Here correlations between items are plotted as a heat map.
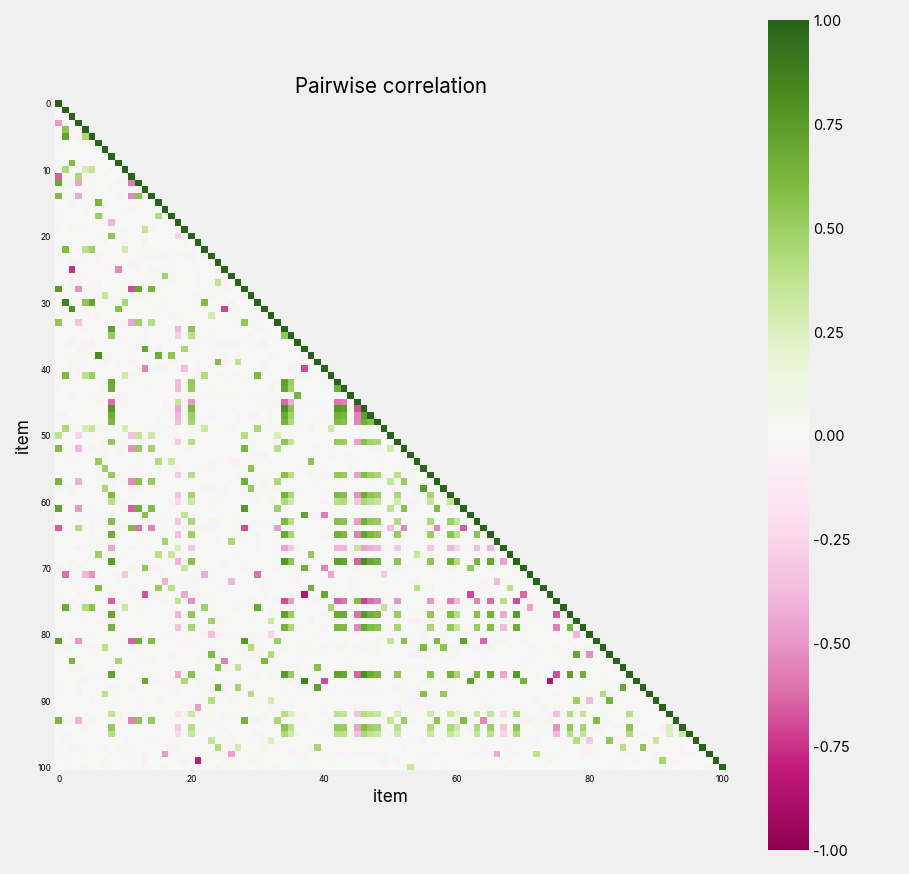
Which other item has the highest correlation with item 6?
38
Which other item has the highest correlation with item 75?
45
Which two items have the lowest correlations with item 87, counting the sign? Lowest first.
74, 40
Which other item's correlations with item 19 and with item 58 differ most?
55
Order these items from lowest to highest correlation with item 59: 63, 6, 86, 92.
6, 92, 63, 86
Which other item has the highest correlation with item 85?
88
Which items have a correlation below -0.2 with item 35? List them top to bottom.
18, 45, 67, 75
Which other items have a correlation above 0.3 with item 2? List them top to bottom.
9, 31, 84
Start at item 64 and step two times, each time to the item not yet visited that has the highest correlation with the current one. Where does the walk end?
3
